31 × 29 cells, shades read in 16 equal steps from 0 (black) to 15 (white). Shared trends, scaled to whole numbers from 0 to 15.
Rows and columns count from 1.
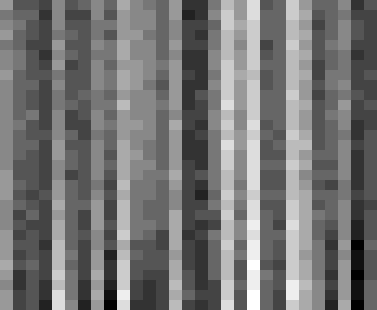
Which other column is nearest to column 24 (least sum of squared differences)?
14
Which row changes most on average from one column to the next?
31
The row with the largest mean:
11
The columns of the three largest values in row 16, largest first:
20, 18, 23
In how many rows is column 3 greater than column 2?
9
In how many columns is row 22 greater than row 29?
12
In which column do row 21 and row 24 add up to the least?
28
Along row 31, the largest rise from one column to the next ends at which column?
10
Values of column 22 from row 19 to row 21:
5 6 5
